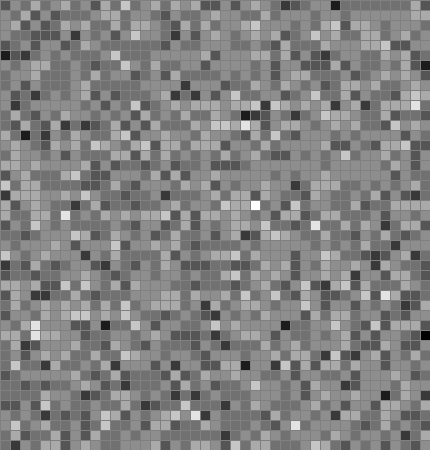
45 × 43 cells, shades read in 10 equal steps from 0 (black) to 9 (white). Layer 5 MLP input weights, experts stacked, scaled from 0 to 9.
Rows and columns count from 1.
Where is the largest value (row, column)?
21, 26
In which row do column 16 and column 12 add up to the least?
37
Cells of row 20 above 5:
11
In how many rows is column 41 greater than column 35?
19
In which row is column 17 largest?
22
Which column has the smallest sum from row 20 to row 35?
20
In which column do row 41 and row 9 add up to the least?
23
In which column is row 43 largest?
30
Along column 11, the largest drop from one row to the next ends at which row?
33
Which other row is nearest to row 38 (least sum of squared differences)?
18
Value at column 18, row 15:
6
